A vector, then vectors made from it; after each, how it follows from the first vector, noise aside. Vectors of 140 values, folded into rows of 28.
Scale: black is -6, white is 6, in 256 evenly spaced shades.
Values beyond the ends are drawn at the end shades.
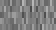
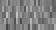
wrapped around.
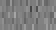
partly zeroed.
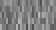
wrapped around.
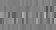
negated, partly zeroed.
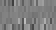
reversed, negated, partly zeroed.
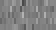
negated, partly zeroed.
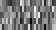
wrapped around, negated, scaled up.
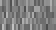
wrapped around.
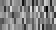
negated, scaled up.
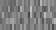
wrapped around.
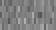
reversed, negated, partly zeroed.
